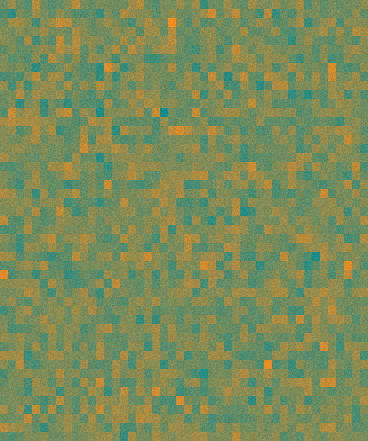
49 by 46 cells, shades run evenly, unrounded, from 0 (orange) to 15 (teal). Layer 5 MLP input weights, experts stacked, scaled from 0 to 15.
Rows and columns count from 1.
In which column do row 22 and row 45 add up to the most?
32
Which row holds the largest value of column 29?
9
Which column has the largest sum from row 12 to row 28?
13
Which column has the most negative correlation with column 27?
33
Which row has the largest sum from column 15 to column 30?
14
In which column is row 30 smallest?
44
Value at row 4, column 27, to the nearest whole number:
7
